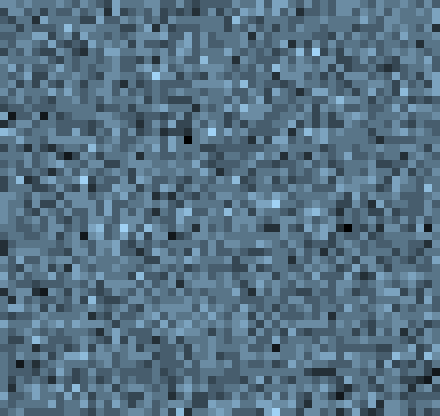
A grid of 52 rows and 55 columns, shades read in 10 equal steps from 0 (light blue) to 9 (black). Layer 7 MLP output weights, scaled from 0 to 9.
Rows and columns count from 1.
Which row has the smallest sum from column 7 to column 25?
41
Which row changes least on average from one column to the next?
47
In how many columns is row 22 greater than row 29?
15
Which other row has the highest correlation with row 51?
31
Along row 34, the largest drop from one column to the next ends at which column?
10
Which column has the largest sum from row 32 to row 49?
2
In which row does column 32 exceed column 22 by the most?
18
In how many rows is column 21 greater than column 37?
20
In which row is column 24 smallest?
27
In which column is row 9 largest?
49
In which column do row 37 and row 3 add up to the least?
30
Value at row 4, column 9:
1
